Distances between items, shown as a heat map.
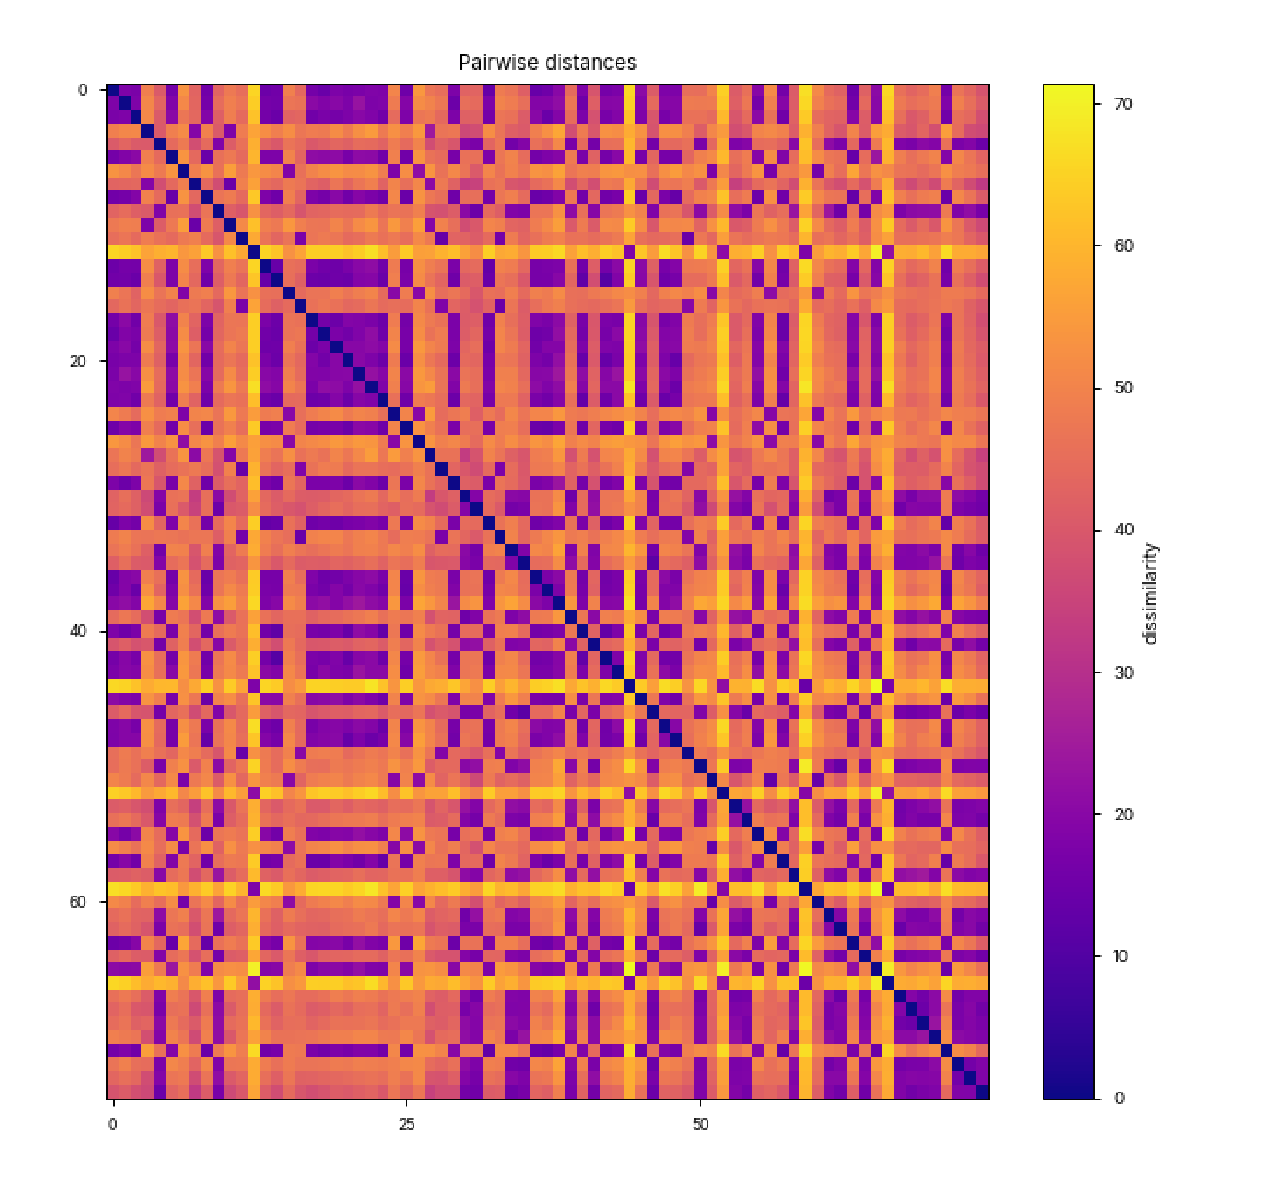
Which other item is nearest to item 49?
11
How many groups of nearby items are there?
6
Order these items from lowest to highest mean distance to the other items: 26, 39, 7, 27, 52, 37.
37, 39, 7, 27, 26, 52
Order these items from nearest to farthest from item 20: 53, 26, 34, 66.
53, 34, 26, 66
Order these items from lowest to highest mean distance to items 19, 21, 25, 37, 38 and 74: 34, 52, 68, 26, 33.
68, 34, 33, 26, 52
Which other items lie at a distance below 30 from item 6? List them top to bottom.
15, 24, 26, 51, 56, 60
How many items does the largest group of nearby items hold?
31
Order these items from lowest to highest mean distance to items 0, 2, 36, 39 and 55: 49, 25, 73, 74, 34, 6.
25, 74, 73, 34, 49, 6
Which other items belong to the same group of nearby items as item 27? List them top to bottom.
3, 7, 10
